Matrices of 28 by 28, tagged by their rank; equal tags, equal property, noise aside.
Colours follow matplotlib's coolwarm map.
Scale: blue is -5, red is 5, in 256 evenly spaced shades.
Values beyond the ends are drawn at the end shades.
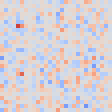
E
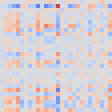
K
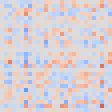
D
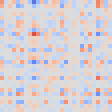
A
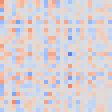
A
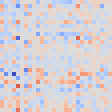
D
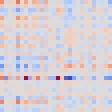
K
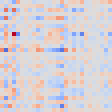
K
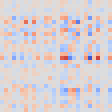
K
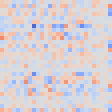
D
